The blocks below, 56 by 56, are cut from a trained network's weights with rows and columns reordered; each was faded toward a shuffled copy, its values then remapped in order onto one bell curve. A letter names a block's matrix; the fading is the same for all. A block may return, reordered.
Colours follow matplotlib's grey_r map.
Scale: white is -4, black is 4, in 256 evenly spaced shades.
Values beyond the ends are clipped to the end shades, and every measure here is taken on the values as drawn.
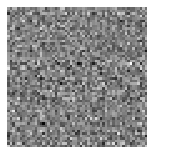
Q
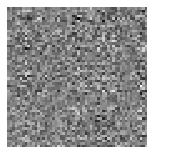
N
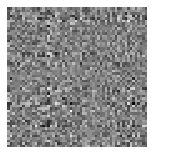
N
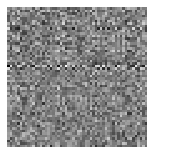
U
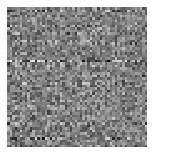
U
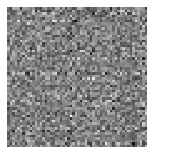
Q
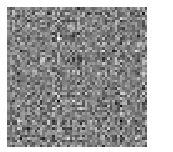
N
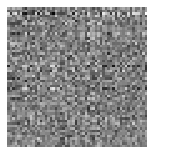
U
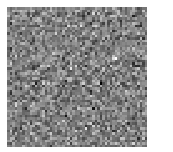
Q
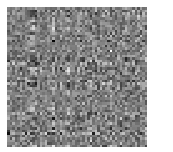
U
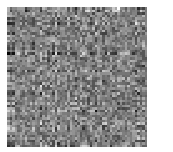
U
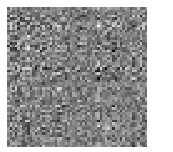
U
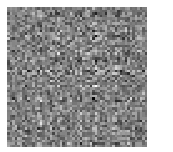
U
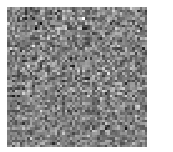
Q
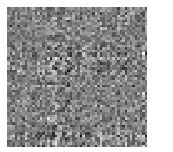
U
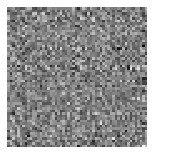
Q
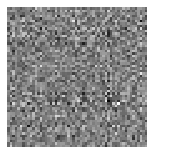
N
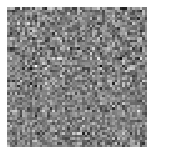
Q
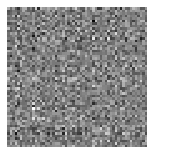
N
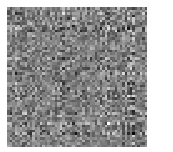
N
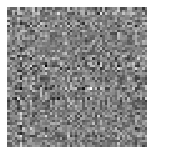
N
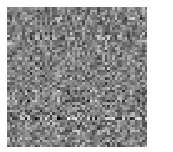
U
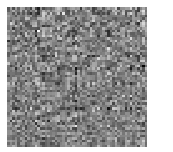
N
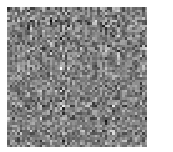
N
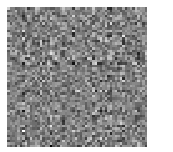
N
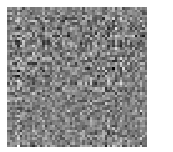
U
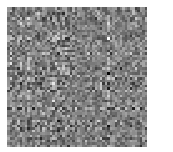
U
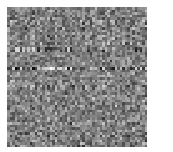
U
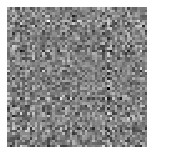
N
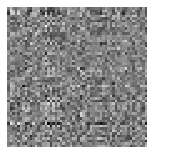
U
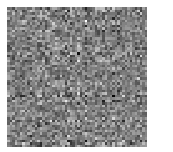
N
